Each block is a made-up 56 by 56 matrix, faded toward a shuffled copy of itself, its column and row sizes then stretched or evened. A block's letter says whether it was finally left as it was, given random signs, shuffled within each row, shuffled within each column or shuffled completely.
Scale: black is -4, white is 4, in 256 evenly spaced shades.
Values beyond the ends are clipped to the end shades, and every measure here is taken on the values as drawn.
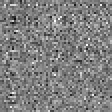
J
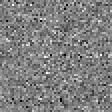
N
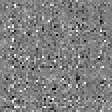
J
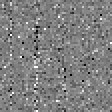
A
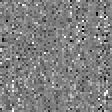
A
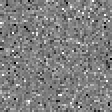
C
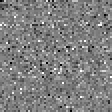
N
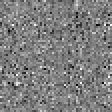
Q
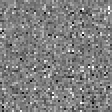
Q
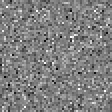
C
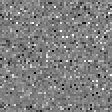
N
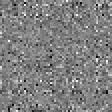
J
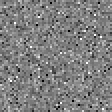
C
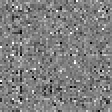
Q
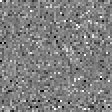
N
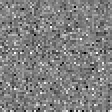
N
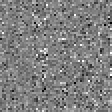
A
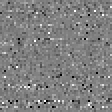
N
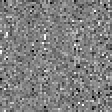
A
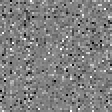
A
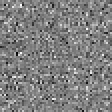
J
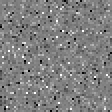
C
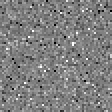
C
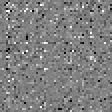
Q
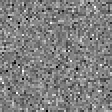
C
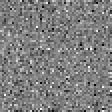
Q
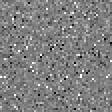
C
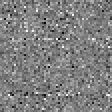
Q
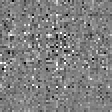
Q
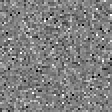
C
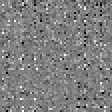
Q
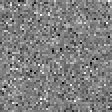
C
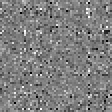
Q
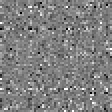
J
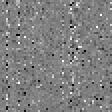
A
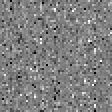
A
